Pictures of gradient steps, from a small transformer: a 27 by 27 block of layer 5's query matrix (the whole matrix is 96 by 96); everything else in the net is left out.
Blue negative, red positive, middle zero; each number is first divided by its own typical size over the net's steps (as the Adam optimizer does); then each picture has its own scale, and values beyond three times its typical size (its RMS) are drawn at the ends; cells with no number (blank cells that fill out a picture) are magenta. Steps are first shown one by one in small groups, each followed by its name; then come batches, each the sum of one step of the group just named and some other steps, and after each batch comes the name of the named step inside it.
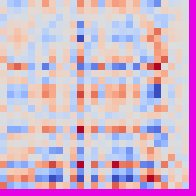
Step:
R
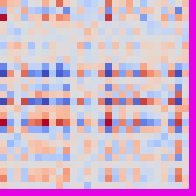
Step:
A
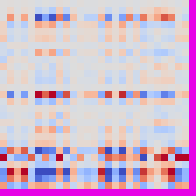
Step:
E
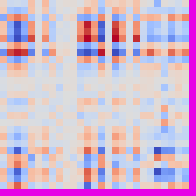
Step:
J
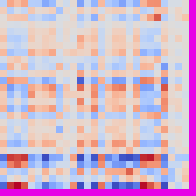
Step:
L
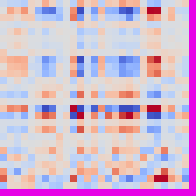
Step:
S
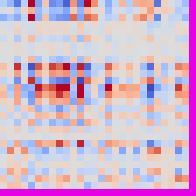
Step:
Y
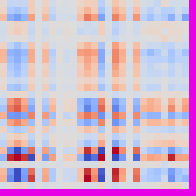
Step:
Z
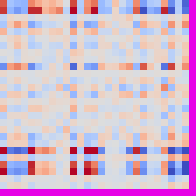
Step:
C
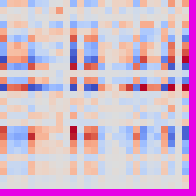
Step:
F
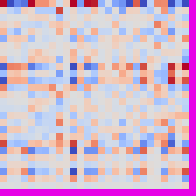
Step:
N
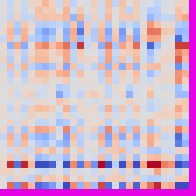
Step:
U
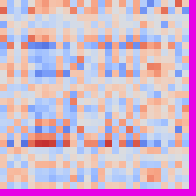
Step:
R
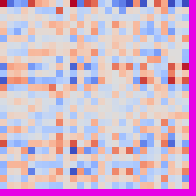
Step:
N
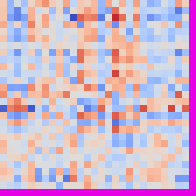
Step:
Z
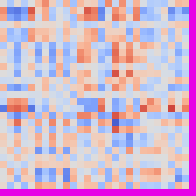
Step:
Z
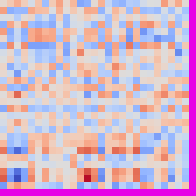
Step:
Z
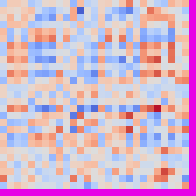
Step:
S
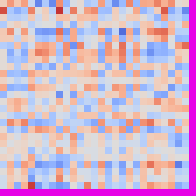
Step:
U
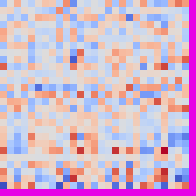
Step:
F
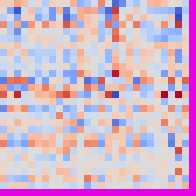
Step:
N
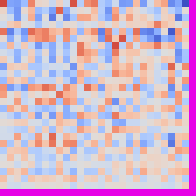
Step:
N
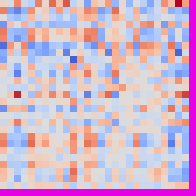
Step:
F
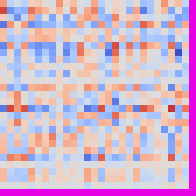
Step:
Z
